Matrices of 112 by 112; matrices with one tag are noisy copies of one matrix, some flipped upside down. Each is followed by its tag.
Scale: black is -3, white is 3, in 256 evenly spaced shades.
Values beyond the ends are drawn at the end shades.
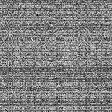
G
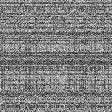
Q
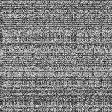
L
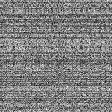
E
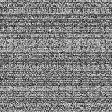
E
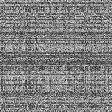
Q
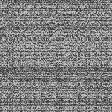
G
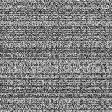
E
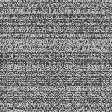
E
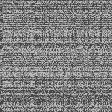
L
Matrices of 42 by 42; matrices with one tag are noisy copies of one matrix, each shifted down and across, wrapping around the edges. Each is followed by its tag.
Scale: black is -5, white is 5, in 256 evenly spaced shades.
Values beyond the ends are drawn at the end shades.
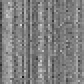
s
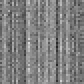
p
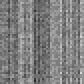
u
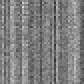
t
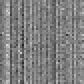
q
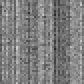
u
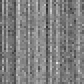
p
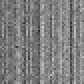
p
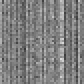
q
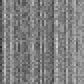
p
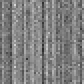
p
